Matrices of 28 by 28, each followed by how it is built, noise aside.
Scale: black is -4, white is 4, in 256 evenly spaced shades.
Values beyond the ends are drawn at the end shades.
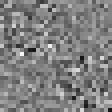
block diagonal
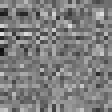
low rank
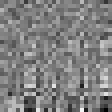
low rank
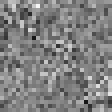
block diagonal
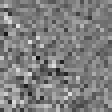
lower triangular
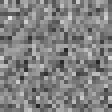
repeating columns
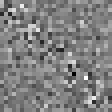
banded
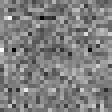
uneven rows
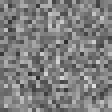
noise
